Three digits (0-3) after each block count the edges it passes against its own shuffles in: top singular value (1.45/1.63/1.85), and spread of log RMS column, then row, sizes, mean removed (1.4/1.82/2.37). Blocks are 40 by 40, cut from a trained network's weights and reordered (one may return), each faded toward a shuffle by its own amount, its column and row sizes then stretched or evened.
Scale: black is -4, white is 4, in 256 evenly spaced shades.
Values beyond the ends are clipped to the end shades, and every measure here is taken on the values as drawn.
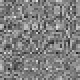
3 1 2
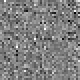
1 2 1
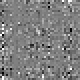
1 3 2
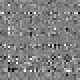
2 2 3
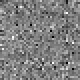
0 1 1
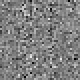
0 2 1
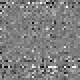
1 1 3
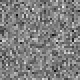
1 0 0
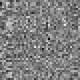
2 1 0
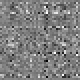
2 2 3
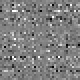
0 2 3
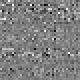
0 0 3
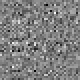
1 1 2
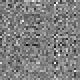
2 2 1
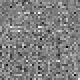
2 1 2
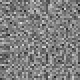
2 0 0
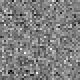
0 0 1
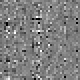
0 3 1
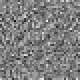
1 0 1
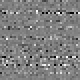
1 0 3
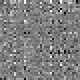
2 2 2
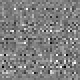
2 1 3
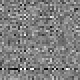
3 1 2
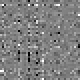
1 2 2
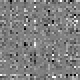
0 3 3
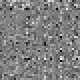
1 2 2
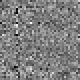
2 1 1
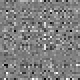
2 2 3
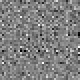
1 2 2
